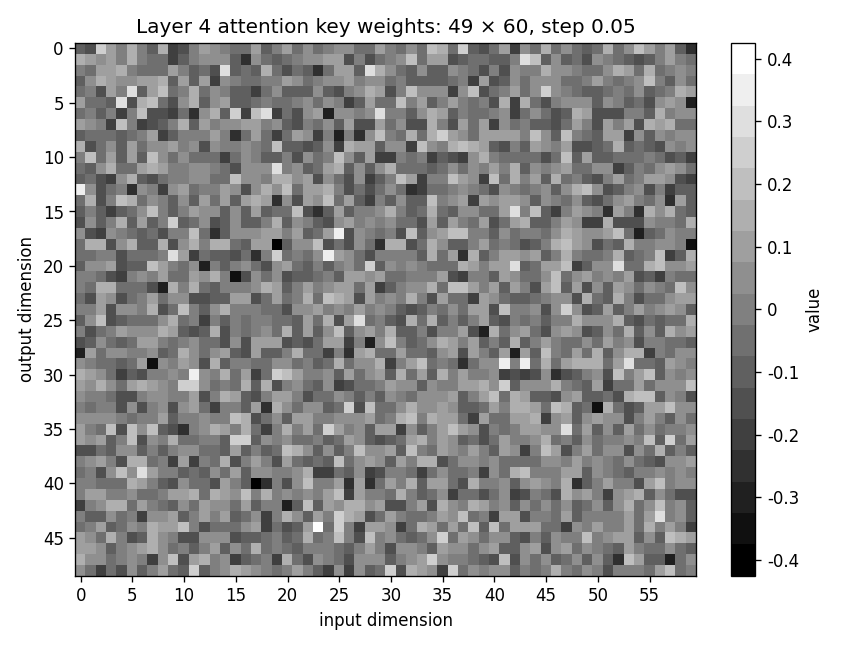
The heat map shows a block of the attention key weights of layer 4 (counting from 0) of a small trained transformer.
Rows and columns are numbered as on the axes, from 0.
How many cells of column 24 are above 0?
22
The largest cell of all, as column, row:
23, 44
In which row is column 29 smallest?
18
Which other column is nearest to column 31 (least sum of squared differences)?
1
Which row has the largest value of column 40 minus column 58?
12
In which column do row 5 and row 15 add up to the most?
7
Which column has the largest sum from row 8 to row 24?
47
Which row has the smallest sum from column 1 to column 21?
40
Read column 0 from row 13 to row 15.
0.35 -0.05 -0.1
